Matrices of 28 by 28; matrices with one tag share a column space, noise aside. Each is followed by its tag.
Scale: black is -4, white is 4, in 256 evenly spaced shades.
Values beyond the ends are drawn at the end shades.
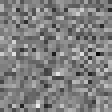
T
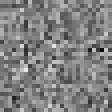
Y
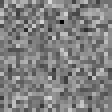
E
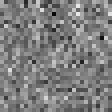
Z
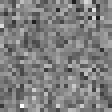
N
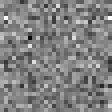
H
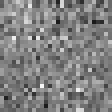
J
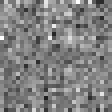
Z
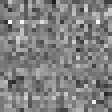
J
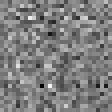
H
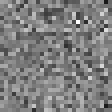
E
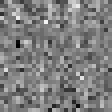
N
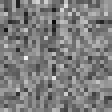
J
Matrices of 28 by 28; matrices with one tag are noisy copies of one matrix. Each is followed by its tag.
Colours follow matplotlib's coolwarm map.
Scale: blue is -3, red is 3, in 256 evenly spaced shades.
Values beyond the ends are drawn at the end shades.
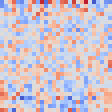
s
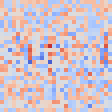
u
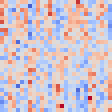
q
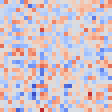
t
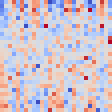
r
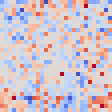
s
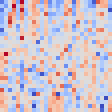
r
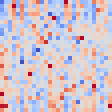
r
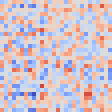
t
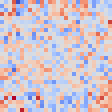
s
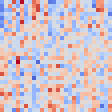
r
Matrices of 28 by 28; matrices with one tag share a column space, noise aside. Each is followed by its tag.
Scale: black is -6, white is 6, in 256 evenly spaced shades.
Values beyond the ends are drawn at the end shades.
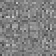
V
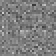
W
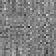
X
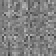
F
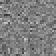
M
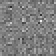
M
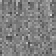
F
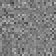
M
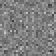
W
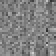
F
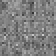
F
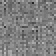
X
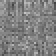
F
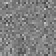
M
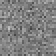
V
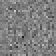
V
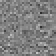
W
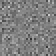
M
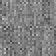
X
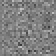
W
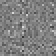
W
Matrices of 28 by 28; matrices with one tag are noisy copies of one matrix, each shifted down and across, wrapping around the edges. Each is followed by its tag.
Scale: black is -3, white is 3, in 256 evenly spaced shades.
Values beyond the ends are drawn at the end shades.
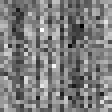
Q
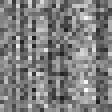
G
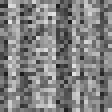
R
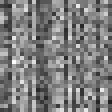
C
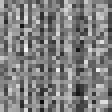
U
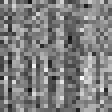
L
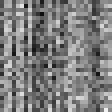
Q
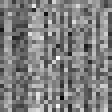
L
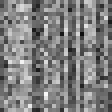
G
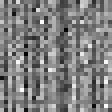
U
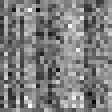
G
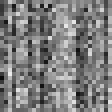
G
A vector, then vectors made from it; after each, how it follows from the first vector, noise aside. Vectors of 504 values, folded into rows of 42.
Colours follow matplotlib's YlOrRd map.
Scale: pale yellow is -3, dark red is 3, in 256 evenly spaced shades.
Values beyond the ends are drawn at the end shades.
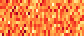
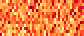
negated.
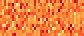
reversed, partly zeroed.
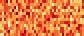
sign-scrambled.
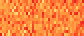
negated, shrunk.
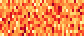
sign-scrambled.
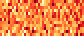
negated.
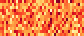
wrapped around.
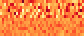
wrapped around, negated, partly zeroed.
